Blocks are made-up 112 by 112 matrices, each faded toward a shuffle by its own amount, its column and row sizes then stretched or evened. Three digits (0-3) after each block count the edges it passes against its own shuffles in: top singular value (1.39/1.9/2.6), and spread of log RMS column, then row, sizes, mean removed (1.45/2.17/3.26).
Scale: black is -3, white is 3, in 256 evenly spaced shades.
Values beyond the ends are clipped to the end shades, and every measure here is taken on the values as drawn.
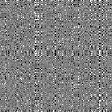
3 3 2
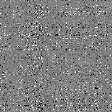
1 2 2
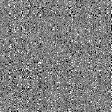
2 2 1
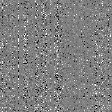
0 3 1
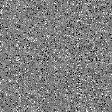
1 2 0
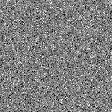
2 0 0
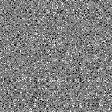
2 0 1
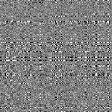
3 2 3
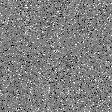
0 0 0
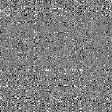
2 2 3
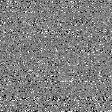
1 0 3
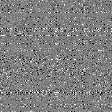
2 1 3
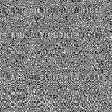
3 0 1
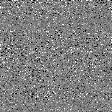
0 0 2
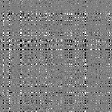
3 3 3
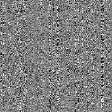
2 3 1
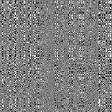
3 3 2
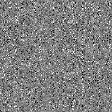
2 2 1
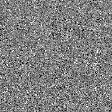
0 1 1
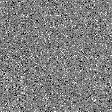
1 1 1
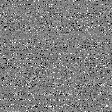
1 0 3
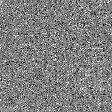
1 0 1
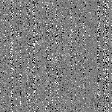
1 3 0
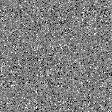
0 1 1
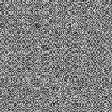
3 0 1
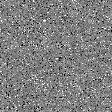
1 0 1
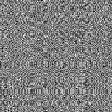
3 0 0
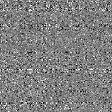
2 1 2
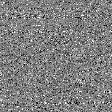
1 0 2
